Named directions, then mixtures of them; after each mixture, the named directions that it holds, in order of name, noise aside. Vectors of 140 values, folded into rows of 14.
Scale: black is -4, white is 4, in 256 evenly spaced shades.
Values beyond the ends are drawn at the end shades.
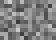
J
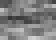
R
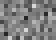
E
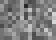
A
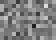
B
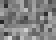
E, R.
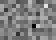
B.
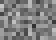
B.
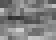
R.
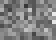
A.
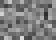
E, J.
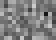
A, E, J.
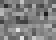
E, J, R.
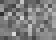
A, B.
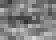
R.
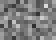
B, J.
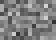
B.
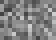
A, B.
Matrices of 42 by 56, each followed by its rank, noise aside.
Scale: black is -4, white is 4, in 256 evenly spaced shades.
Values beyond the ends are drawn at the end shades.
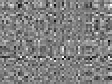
five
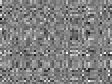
four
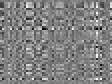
two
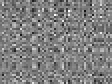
four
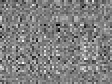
five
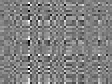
two
